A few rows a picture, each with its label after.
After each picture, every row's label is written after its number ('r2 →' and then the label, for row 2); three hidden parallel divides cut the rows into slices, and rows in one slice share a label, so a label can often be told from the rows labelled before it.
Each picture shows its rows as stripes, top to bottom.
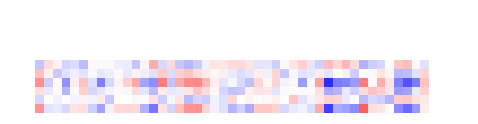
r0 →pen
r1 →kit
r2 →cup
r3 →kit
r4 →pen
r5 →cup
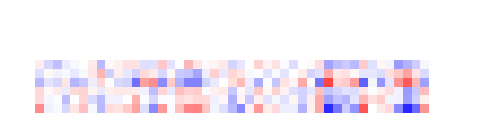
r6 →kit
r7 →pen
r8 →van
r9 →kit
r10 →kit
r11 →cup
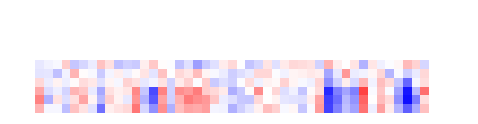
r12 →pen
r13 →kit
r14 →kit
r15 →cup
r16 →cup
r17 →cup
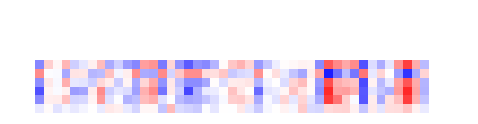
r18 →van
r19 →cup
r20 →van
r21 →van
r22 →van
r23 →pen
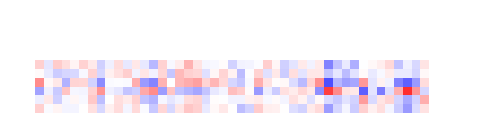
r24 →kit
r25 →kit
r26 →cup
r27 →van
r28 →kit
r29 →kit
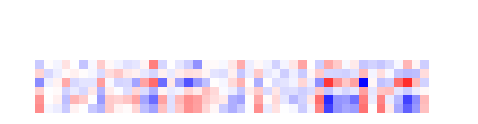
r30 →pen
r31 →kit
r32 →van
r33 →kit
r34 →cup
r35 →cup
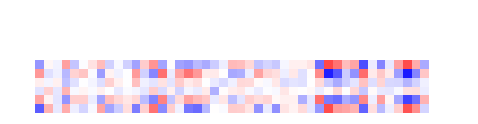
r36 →van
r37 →cup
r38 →kit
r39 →pen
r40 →cup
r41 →van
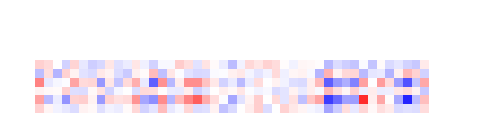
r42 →kit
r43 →pen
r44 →cup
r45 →pen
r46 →cup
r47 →kit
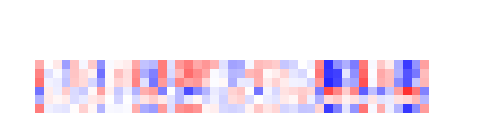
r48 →cup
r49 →cup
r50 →cup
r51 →van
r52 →pen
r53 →cup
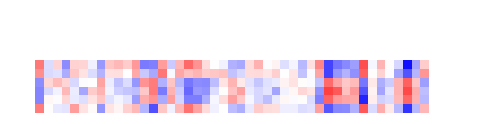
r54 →cup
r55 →cup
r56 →van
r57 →van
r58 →van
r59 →cup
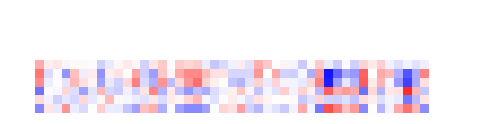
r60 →kit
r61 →cup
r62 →cup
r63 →van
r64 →kit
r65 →van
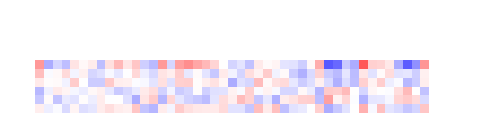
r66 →cup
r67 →kit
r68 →kit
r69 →pen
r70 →pen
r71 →kit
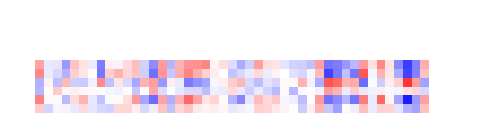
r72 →cup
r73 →cup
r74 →van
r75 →pen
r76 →cup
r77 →kit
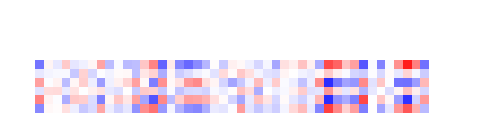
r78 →van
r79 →pen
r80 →cup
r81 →pen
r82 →cup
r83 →van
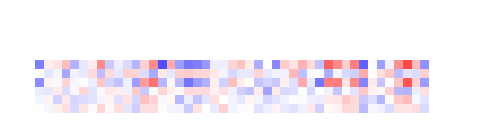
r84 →van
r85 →kit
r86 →van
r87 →kit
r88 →pen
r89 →pen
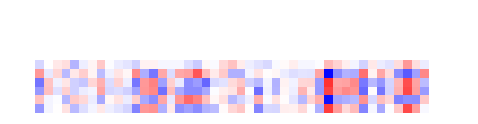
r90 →pen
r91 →cup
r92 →van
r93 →van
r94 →cup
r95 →van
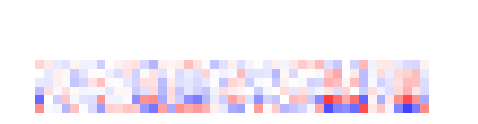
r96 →kit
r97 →pen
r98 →pen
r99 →pen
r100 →van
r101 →cup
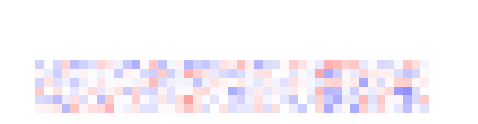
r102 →pen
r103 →kit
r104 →pen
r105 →kit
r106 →kit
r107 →kit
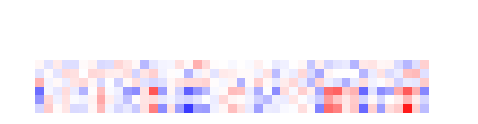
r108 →kit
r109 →pen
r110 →kit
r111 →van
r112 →pen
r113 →van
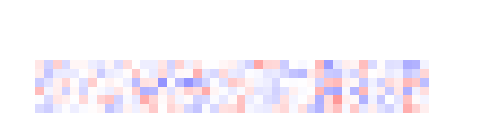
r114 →kit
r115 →kit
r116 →pen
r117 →kit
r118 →pen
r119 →pen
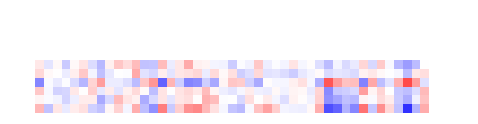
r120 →kit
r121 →kit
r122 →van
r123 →kit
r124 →kit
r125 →cup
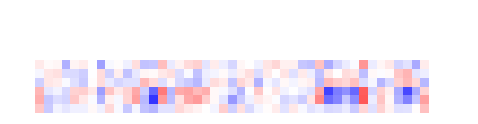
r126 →kit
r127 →pen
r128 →pen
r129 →cup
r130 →cup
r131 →kit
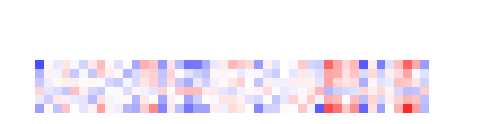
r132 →van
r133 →pen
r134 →pen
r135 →kit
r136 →pen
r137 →van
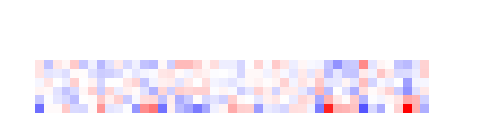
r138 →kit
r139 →kit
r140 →kit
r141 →kit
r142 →pen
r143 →van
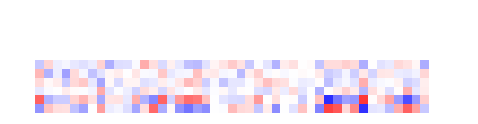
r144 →pen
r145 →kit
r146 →kit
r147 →pen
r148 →cup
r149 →van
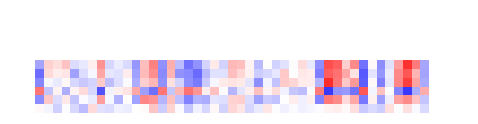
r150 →van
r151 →van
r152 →van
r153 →cup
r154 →van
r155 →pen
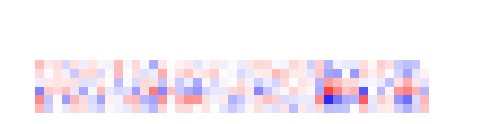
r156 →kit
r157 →kit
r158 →pen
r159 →van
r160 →cup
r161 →kit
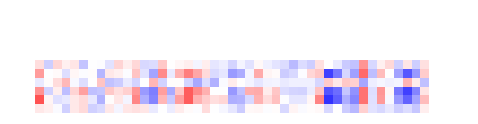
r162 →kit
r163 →cup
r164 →pen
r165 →cup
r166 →cup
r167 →kit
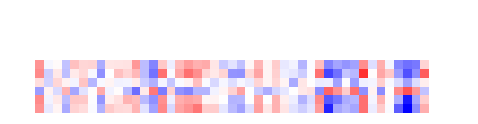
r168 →cup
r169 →cup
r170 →kit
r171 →van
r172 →cup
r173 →cup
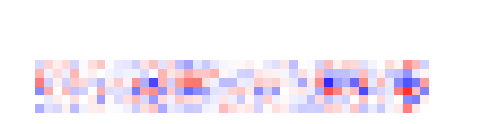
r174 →pen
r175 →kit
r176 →cup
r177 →van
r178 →kit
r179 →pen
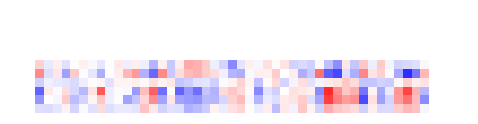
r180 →kit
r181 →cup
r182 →pen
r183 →van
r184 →van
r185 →pen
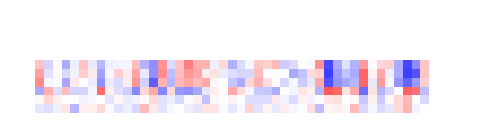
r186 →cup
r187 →cup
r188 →cup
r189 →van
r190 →pen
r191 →pen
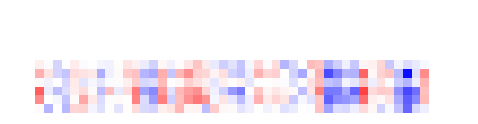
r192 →kit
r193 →cup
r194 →kit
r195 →cup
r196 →cup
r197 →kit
